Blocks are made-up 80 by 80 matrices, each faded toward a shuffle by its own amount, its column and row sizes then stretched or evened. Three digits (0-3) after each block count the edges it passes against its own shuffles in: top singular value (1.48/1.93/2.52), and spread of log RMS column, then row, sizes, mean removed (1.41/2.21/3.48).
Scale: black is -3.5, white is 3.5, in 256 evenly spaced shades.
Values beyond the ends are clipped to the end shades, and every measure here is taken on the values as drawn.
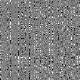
2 3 1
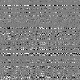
3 1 3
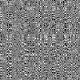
3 2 1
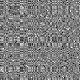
3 1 1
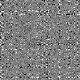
2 2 2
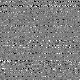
0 0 3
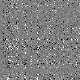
0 2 2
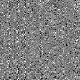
2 2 0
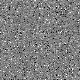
0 1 1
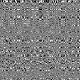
3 1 3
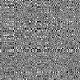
3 1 2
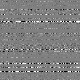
2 0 3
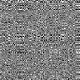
3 1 2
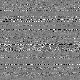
1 0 3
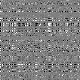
3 1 3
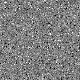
0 0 1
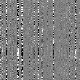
3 3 0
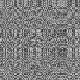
3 0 2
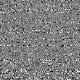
0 0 3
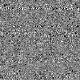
0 1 2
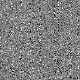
0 2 0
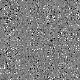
0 2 1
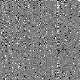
2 2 1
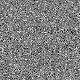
1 0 1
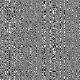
2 3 1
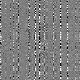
3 3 0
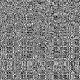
3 1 1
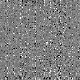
2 2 1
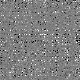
0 2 2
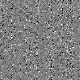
0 2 0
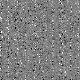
0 2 0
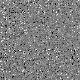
0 1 1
